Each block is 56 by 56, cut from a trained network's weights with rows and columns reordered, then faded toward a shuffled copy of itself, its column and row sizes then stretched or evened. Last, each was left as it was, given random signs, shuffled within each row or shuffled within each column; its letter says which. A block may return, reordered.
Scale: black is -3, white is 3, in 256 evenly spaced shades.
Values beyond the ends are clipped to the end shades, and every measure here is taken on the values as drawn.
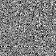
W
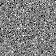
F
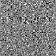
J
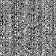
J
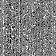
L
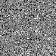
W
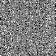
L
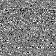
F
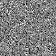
L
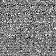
F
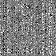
J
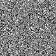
L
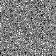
L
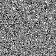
L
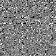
W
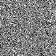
L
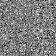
W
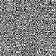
J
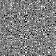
J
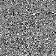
W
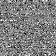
F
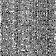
J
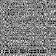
J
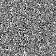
L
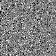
L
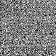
F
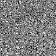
W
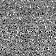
F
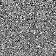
F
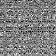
J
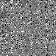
W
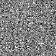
W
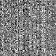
J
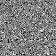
F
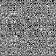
J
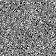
F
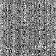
J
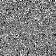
F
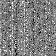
L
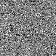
F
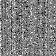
L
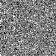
L
